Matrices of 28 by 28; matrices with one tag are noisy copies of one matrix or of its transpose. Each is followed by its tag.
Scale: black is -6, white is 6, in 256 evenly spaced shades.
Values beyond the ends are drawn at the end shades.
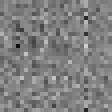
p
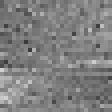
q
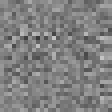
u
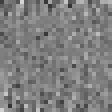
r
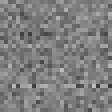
p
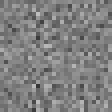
u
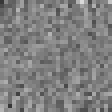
r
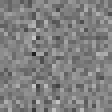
u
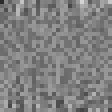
r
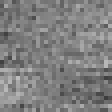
q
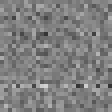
p
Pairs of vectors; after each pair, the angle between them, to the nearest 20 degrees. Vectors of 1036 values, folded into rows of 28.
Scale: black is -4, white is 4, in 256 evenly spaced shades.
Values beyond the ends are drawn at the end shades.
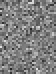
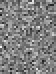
20 degrees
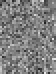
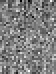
60 degrees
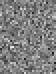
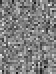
80 degrees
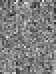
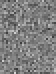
60 degrees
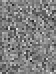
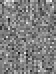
60 degrees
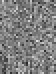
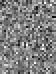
120 degrees
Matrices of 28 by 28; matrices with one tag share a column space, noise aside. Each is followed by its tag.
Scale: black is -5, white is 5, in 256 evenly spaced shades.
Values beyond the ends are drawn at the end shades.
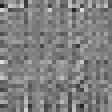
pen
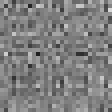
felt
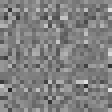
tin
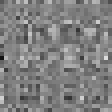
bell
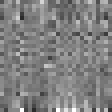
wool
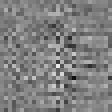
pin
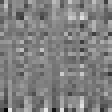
wool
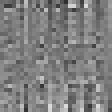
pen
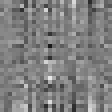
pen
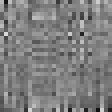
wool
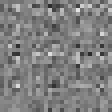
felt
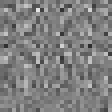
felt
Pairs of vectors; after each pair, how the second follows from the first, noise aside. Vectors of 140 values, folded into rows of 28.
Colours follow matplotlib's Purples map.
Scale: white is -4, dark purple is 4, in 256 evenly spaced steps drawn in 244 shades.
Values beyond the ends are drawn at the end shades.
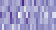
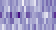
sign-scrambled.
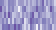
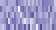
sign-scrambled.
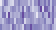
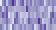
shuffled.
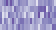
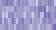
shrunk.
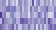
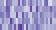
shuffled.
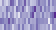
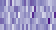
sign-scrambled.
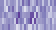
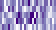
scaled up.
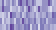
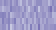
negated, shrunk.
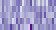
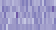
wrapped around, shrunk.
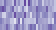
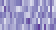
wrapped around, negated.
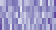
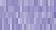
shrunk.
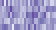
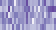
shuffled.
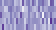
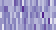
negated.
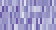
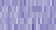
negated, shrunk.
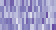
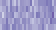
wrapped around, shrunk.
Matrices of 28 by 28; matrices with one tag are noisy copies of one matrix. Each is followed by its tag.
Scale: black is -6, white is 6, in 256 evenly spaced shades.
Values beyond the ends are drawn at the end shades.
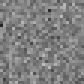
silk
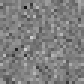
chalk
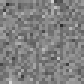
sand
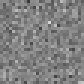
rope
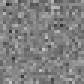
sand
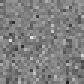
chalk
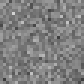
silk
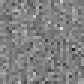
rope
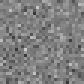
chalk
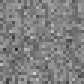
chalk
